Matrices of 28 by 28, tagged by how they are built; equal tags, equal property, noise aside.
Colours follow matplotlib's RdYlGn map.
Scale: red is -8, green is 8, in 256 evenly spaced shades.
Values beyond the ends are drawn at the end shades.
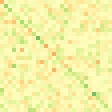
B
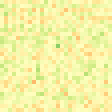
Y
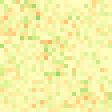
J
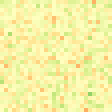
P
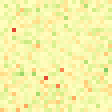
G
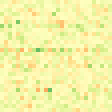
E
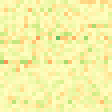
E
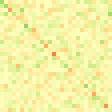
B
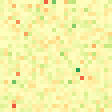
G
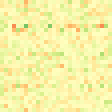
E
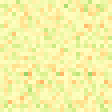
P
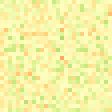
Y
